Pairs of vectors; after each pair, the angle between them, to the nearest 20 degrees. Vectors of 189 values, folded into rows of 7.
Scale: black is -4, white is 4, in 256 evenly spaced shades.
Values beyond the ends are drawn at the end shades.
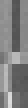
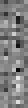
100 degrees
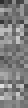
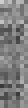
160 degrees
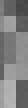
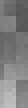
40 degrees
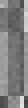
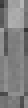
120 degrees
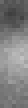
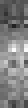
40 degrees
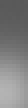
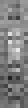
120 degrees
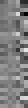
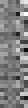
160 degrees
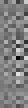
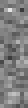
80 degrees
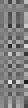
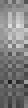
120 degrees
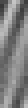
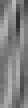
40 degrees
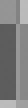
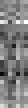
60 degrees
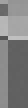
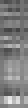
120 degrees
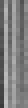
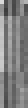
140 degrees
